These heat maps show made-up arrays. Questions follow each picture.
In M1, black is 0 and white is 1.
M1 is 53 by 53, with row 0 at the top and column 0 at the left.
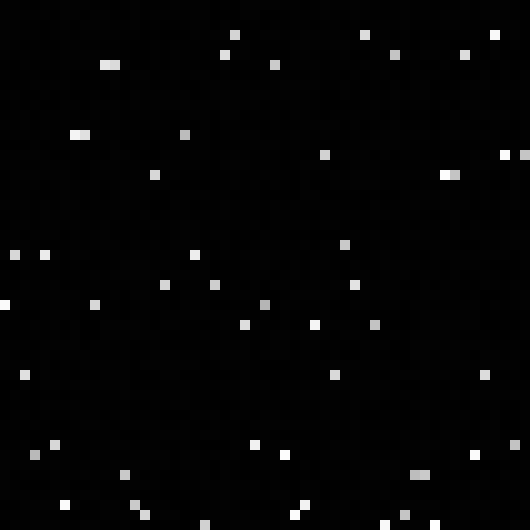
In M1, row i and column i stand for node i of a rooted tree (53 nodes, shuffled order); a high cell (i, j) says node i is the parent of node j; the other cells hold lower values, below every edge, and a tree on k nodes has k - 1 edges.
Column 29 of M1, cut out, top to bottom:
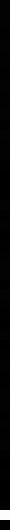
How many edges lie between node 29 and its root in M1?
3
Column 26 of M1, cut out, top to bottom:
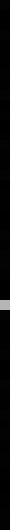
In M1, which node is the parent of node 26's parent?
50
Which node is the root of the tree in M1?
17
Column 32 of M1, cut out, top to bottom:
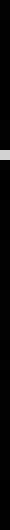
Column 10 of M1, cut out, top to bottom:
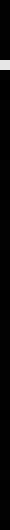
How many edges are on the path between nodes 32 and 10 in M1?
4
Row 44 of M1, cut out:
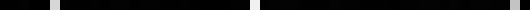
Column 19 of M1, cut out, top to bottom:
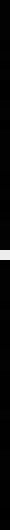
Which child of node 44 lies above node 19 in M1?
25
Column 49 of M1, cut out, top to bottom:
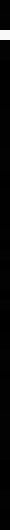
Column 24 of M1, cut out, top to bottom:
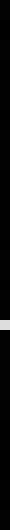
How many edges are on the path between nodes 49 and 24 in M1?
6
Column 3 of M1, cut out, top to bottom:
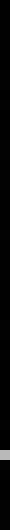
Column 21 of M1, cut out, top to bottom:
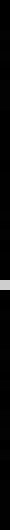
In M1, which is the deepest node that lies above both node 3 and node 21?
45
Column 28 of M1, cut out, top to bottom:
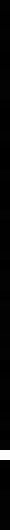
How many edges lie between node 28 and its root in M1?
2
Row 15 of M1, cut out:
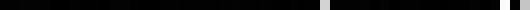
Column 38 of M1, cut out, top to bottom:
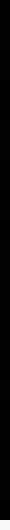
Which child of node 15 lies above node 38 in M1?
52
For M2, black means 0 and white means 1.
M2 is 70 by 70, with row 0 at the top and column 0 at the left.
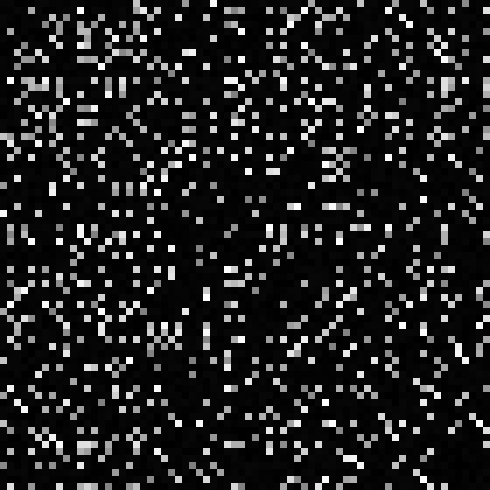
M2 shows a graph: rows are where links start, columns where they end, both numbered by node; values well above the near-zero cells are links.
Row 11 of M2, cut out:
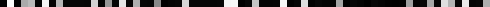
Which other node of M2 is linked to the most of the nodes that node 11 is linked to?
node 19
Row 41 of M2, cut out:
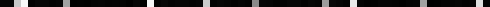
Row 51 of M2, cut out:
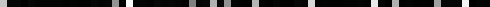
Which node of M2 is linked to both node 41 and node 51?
node 36
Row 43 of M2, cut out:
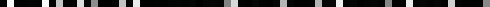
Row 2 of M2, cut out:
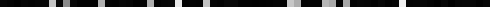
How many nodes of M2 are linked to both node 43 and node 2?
0
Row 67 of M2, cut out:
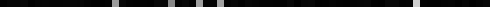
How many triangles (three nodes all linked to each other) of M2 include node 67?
3
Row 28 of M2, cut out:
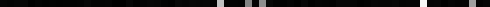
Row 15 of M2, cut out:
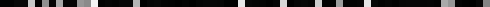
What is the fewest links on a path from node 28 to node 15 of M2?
4
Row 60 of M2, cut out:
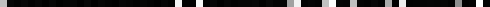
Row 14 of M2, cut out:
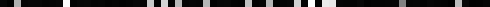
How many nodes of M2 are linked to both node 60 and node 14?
6
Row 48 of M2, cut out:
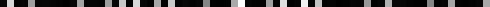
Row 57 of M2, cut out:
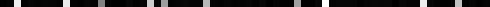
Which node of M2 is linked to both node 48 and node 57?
node 29
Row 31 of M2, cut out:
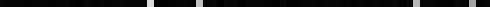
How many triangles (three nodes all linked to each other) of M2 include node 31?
2
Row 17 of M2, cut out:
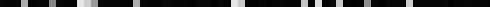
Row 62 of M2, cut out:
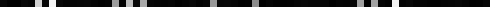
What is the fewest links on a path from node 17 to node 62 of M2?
2
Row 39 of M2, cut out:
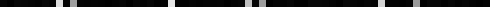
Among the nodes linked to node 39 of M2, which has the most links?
node 8
